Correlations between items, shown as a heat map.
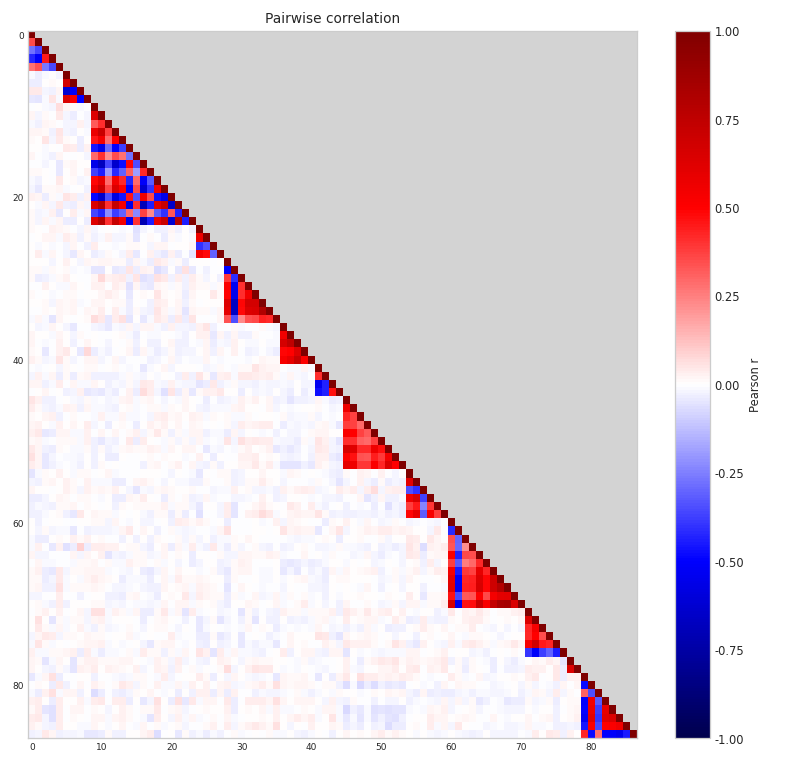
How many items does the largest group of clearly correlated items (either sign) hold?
15
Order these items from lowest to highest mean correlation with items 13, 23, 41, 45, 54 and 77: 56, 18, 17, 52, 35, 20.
20, 17, 56, 35, 52, 18
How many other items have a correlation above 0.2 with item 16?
4
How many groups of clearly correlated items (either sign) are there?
13
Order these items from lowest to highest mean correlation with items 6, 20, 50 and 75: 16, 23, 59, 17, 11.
23, 11, 59, 17, 16
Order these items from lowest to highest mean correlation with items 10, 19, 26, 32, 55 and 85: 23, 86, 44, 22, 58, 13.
22, 86, 44, 58, 13, 23
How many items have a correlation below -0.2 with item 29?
7
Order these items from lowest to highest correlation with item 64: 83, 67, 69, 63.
83, 63, 69, 67
